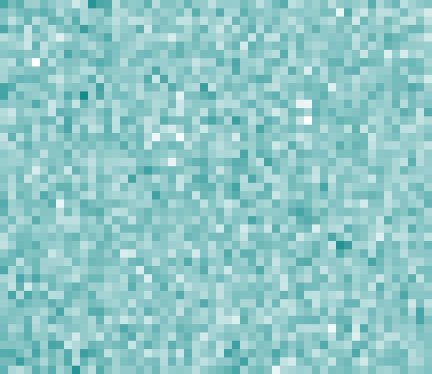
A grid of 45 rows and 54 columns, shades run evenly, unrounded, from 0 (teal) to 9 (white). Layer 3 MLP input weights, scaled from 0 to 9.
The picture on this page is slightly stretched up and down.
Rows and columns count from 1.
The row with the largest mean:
3
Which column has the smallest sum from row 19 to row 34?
26
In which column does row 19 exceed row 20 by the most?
30
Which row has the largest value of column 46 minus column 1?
25
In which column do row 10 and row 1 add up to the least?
12
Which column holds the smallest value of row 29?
42
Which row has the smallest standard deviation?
19
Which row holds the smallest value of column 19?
21
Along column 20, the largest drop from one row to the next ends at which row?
18
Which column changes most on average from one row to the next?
35
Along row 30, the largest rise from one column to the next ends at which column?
45
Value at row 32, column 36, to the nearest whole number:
5
